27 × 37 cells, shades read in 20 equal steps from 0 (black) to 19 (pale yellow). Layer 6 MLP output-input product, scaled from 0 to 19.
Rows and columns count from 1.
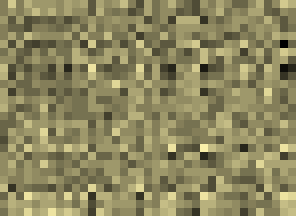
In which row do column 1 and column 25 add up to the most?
9
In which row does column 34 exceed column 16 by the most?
12
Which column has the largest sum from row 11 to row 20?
6
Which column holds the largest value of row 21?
33
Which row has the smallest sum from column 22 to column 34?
5
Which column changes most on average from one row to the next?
36
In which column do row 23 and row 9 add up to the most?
18
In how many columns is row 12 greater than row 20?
17
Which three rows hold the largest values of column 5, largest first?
2, 25, 27
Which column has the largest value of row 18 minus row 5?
29
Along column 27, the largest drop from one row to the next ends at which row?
20
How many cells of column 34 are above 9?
19
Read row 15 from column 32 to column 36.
13 9 13 11 8
